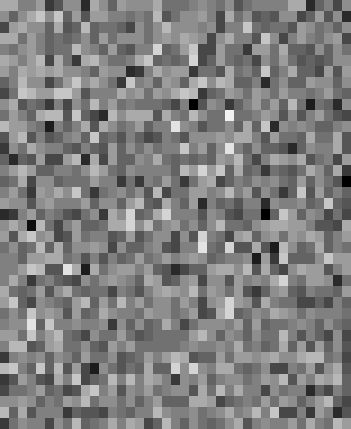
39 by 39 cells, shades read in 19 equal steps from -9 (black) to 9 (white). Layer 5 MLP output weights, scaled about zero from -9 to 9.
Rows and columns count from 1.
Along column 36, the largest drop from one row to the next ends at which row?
34
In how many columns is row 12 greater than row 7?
15
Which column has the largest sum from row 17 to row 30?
5
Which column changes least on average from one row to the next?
24
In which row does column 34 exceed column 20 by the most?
25
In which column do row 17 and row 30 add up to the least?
39
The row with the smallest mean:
10
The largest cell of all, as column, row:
26, 11
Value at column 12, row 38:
-4
